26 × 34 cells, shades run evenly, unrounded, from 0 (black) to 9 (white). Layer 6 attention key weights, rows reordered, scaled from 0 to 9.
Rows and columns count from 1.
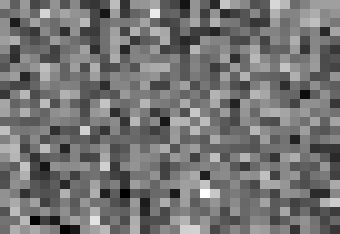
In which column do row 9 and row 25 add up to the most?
10
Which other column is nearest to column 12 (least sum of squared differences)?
32
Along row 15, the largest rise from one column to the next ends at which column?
9
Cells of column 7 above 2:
22
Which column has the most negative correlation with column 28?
19
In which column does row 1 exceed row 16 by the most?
28
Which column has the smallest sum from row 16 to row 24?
13
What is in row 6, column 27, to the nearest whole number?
3
